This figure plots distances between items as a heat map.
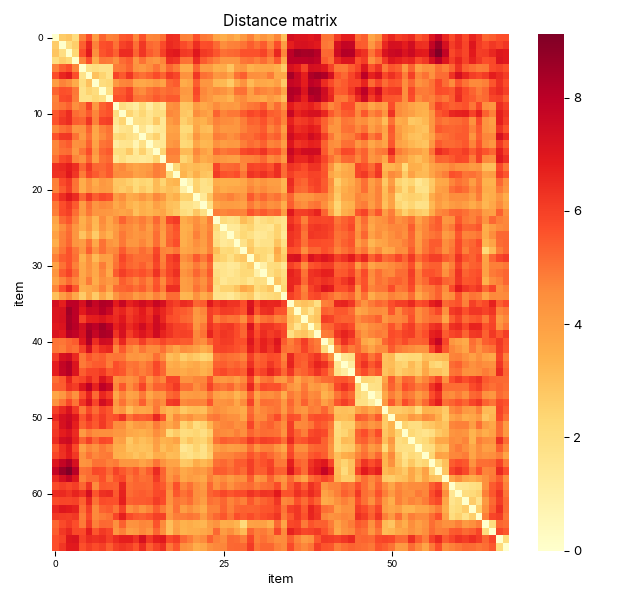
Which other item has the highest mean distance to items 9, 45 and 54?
2
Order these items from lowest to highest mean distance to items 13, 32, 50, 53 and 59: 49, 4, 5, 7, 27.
49, 27, 4, 7, 5
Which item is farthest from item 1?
57
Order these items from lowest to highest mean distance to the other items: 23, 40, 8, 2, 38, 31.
23, 31, 8, 40, 38, 2
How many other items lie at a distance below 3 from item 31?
10
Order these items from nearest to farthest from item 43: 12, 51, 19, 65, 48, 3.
51, 19, 65, 12, 48, 3
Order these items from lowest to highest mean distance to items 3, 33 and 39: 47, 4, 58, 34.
34, 47, 4, 58
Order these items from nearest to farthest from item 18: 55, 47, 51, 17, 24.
17, 55, 51, 47, 24
